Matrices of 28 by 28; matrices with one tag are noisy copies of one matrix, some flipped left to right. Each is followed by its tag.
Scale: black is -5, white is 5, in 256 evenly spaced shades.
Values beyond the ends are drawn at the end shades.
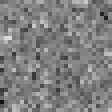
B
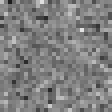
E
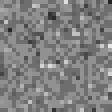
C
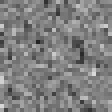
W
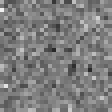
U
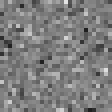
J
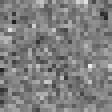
B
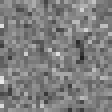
W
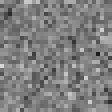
B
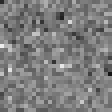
C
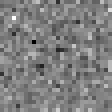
U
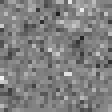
W
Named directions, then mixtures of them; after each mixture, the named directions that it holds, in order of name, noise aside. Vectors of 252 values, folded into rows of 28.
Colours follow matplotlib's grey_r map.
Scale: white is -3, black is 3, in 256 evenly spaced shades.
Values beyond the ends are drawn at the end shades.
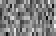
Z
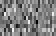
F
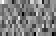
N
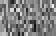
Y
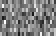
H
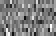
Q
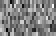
Q, Y, Z.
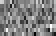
N, Q, Z.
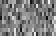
N, Z.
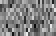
F, Q, Y.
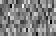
F, Q, Z.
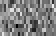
F, Y.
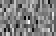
F, Z.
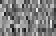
F, Z.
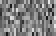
Z.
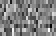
F, Q.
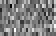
Q, Z.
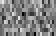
H, N.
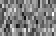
F, H.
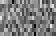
N, Q, Y.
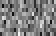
H.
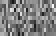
Y.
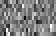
F, Q, Y.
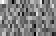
N, Y.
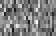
F.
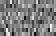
Q.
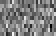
Q, Y.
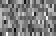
H, Z.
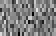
F, H, Y.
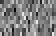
F, N.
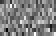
N, Q, Z.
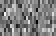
F.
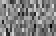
N, Q, Y.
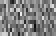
Y.
